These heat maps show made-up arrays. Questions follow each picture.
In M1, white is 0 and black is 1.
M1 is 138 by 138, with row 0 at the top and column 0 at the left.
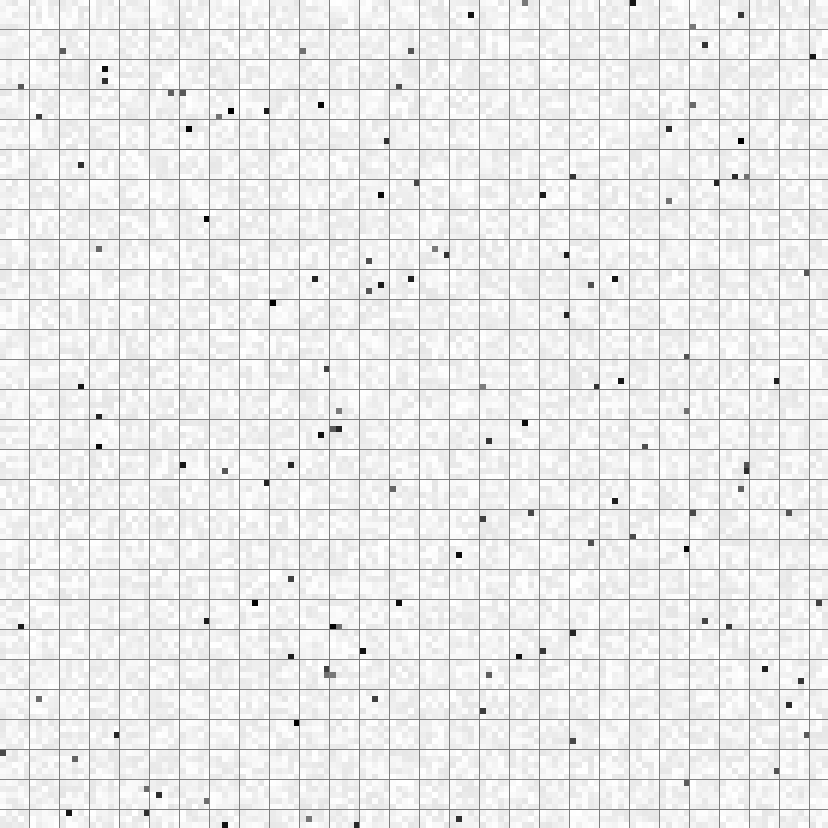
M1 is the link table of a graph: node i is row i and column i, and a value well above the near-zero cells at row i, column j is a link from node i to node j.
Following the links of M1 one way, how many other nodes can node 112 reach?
6
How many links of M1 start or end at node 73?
1
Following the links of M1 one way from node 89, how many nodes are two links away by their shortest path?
1
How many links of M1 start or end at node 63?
4
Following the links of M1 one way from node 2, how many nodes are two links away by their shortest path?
3
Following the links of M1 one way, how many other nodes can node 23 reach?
10
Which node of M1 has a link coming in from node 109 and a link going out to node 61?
node 48
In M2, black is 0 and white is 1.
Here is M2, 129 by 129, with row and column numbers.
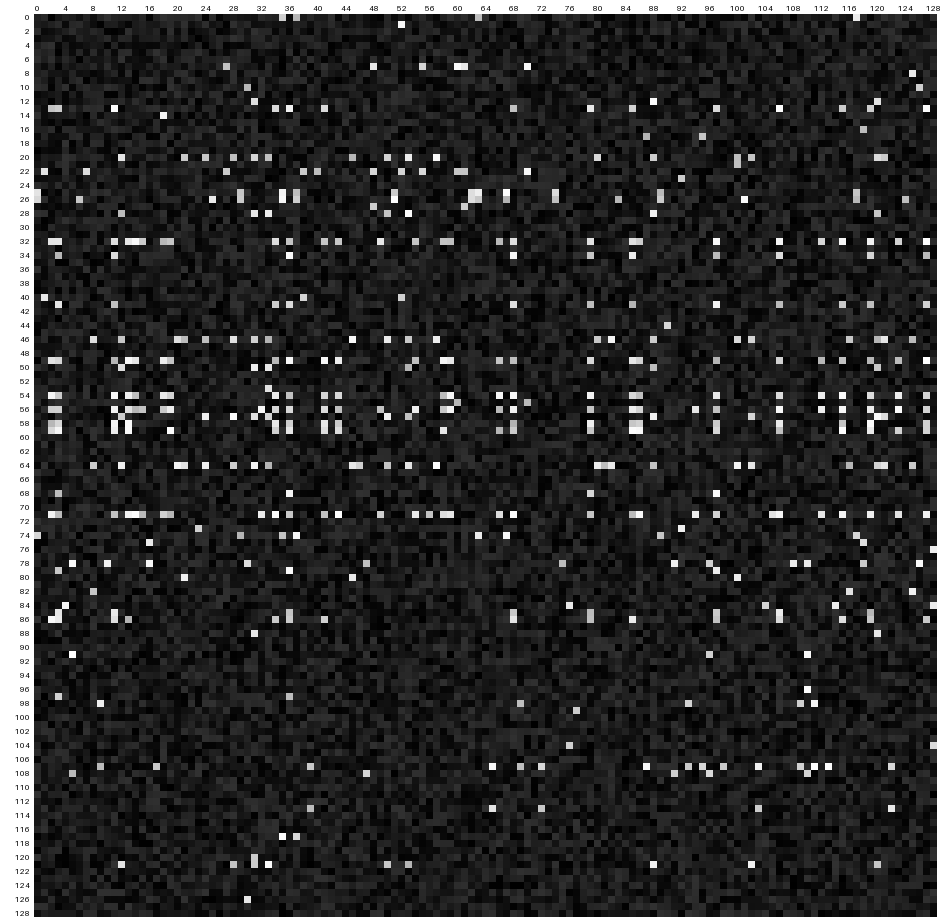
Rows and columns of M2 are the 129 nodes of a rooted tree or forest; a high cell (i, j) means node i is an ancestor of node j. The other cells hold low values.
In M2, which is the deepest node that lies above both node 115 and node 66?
59
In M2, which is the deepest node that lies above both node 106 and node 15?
32
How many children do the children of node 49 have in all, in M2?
3
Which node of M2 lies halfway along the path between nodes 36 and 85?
79
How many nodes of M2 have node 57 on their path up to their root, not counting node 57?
11
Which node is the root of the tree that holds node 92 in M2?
73
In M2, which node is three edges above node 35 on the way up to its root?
74
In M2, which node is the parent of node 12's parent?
28
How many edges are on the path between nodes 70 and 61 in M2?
4
